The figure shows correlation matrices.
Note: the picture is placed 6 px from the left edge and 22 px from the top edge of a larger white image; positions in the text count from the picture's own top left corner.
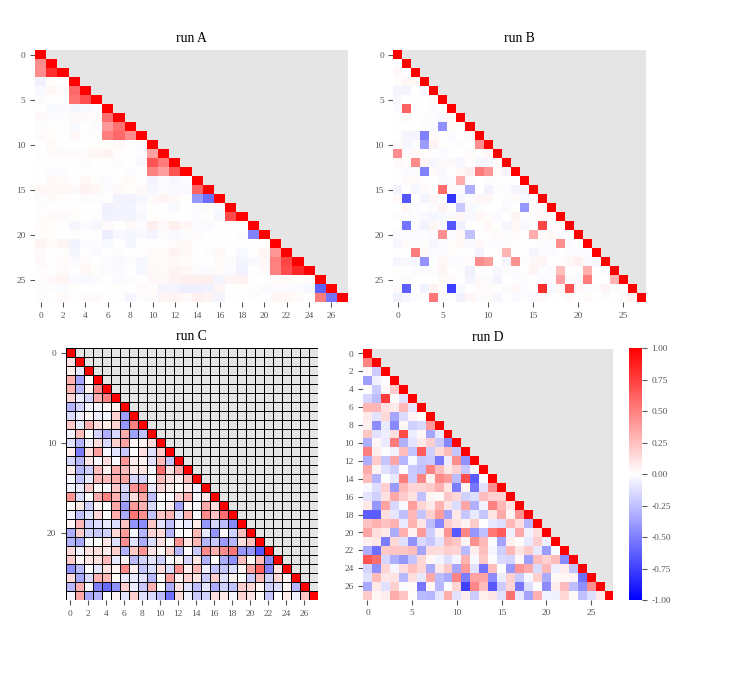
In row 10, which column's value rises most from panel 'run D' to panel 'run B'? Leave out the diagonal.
9
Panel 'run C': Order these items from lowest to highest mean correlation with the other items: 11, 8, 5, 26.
26, 11, 8, 5
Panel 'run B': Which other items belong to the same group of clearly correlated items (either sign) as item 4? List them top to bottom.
27
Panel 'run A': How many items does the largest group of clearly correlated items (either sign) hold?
4
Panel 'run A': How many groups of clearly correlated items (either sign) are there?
9
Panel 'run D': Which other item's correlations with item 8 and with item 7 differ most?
25
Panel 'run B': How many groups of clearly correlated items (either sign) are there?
8
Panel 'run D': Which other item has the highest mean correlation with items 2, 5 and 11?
17
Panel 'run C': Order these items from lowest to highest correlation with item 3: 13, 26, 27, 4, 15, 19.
26, 27, 19, 15, 13, 4
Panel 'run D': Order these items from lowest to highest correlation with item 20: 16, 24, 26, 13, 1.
26, 13, 16, 1, 24
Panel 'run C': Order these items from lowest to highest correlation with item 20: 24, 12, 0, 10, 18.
0, 18, 12, 10, 24
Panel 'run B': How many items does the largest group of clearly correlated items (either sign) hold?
5
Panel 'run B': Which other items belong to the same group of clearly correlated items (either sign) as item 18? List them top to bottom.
21, 24, 25
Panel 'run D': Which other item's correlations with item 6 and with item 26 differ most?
11
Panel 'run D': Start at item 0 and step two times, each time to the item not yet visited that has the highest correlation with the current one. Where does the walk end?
1
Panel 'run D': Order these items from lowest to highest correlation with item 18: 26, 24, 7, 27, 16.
27, 26, 16, 7, 24
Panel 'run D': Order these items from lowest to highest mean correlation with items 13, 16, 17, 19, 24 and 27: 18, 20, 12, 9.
12, 18, 20, 9
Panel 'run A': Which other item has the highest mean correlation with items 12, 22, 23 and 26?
24
